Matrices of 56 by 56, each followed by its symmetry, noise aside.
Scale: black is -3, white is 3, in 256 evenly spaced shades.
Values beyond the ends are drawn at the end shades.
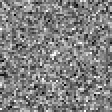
symmetric.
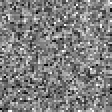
antisymmetric.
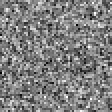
no symmetry.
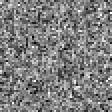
no symmetry.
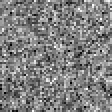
antisymmetric.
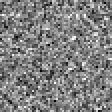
symmetric across the other diagonal.
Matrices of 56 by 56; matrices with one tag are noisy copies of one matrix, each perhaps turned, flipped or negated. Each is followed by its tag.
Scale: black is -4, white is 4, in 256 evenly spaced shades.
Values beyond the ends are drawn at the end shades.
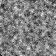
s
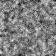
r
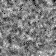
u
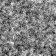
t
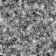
r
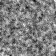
s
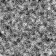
s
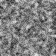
r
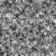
s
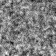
t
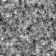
r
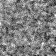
t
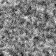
u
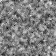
s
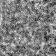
t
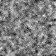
r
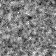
u
